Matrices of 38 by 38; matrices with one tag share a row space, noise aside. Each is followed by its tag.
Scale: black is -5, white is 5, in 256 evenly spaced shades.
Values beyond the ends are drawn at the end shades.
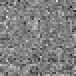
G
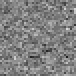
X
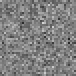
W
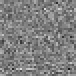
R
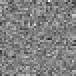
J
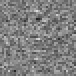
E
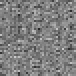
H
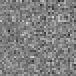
W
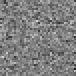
G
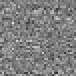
R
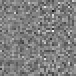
W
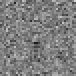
E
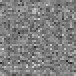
H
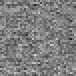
H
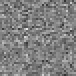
X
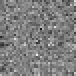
G
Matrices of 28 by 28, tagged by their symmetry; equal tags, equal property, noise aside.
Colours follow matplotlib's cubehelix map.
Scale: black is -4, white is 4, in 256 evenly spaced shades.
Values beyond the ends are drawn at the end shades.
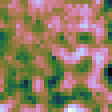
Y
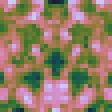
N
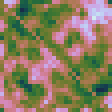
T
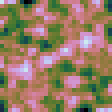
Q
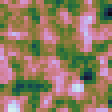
Y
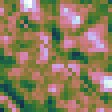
T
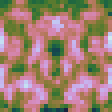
N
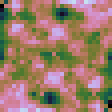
Q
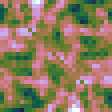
Q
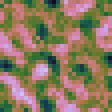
T
